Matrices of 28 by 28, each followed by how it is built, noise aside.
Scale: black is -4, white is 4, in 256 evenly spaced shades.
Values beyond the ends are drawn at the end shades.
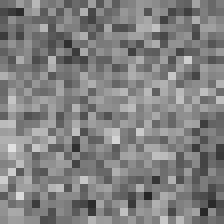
smooth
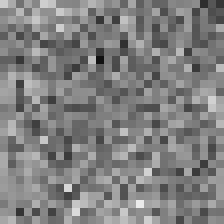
smooth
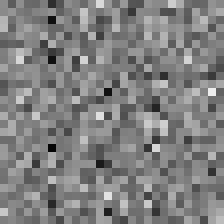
uneven columns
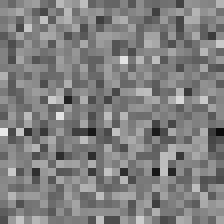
uneven rows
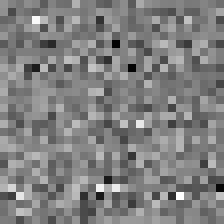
uneven rows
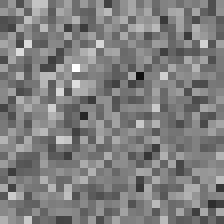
Hankel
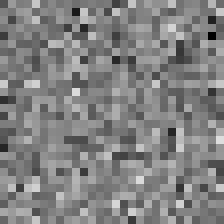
uneven columns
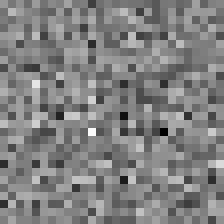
low rank
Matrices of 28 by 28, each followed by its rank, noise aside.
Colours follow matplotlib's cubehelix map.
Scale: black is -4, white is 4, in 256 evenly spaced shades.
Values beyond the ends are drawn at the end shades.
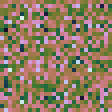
six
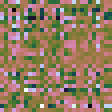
four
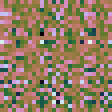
four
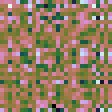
three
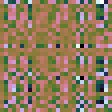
two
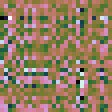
three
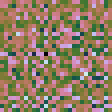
four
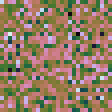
eight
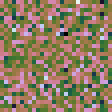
eight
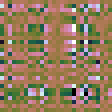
two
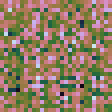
eight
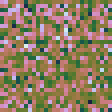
eight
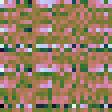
two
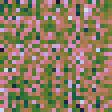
six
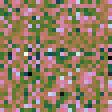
four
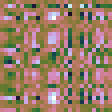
two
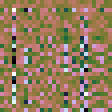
two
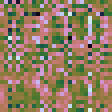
three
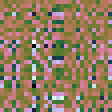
two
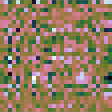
three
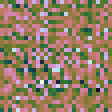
six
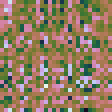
three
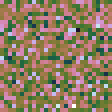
eight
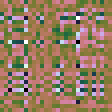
two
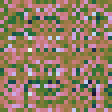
three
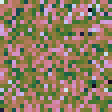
eight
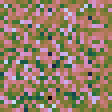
eight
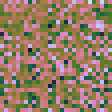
eight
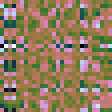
two
